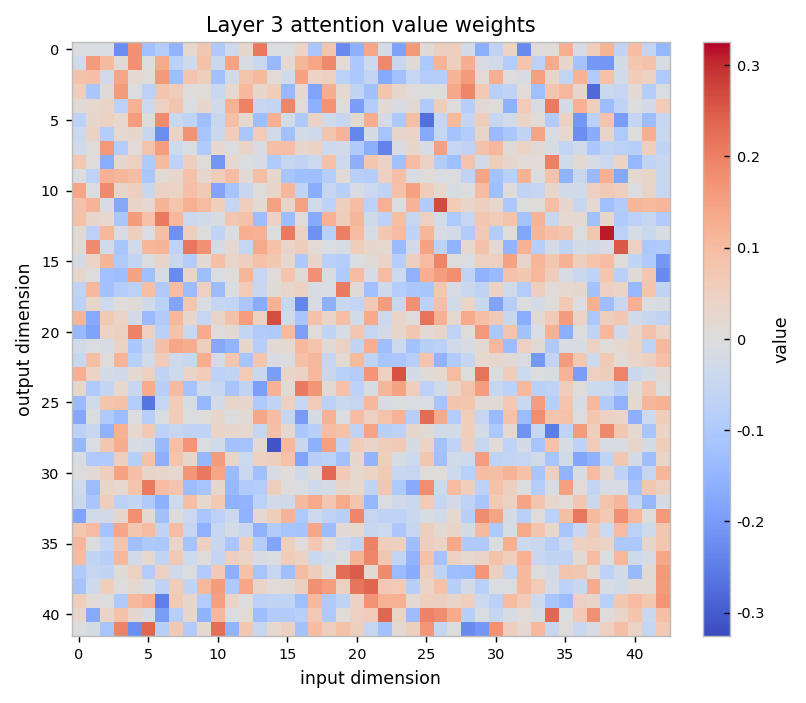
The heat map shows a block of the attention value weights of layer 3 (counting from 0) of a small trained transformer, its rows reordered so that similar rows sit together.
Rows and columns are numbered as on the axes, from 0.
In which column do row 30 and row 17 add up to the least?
40
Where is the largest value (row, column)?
13, 38
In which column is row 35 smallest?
14
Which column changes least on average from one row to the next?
42
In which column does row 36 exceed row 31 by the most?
21
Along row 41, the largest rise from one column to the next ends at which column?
5
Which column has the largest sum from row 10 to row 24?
29
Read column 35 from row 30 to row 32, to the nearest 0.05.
-0.15 0.15 0
